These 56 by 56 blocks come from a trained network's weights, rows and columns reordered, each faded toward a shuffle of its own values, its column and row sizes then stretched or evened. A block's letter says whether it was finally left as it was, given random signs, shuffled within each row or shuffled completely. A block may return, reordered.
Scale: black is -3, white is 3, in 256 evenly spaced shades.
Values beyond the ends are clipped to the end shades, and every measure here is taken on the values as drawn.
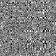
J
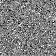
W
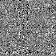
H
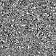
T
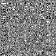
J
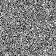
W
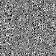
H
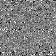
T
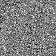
W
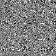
H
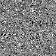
H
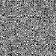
J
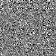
H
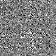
H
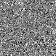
T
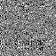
J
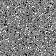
W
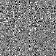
H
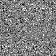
T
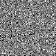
H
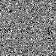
H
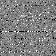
T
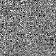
H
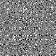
J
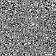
H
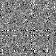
H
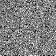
T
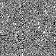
H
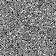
W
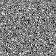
T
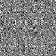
J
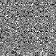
J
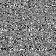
T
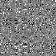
J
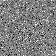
W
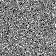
W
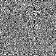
H
